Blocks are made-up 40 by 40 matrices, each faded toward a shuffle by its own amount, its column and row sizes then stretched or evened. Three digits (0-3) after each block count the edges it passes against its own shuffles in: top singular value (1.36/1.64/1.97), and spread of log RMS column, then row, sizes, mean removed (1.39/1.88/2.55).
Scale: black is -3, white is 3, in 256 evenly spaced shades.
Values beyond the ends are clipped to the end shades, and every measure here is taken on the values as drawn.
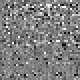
0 0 3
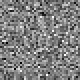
2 0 0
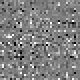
1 2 3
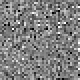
0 1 0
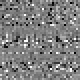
1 1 3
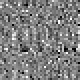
2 1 1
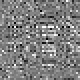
3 1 2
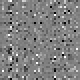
2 2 1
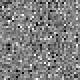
2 1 0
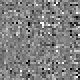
0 2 2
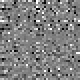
2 1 2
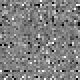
0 1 2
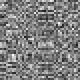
3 0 0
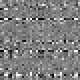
3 1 3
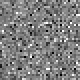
1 0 1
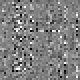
1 3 1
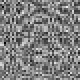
3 0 1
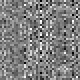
3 3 0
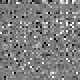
2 0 2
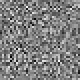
3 1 1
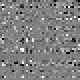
1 2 3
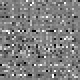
2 0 3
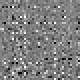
1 2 2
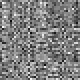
3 1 0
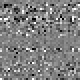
1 1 3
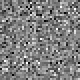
0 0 1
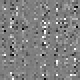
0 3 1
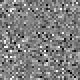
0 0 2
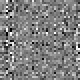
2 3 2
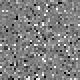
0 0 0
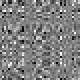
3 3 2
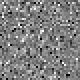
2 0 0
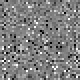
2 0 0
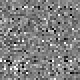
1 1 2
